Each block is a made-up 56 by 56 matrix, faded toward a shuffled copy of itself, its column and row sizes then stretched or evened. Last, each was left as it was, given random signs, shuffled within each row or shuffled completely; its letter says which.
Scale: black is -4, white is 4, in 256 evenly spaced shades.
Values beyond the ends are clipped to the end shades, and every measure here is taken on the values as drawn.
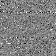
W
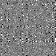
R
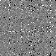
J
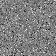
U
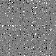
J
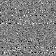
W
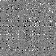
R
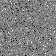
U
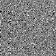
J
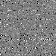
W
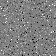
U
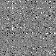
J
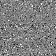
W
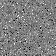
U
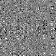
R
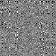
R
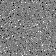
U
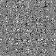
J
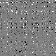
R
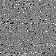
W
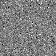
U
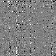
R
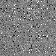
J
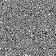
W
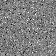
U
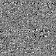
W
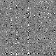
J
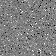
U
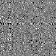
R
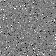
U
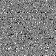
W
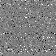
W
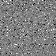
W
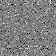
W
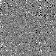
J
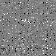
J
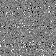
W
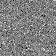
U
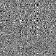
J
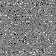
W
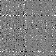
R
